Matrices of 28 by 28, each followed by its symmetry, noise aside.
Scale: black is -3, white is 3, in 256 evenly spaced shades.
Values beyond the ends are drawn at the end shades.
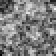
symmetric.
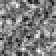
same after a half turn.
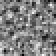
antisymmetric.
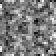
mirrored top to bottom.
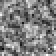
symmetric.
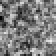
no symmetry.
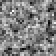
symmetric.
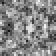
mirrored top to bottom.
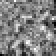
symmetric.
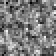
no symmetry.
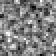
antisymmetric.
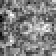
mirrored top to bottom.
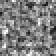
antisymmetric.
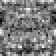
mirrored left to right.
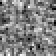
antisymmetric.
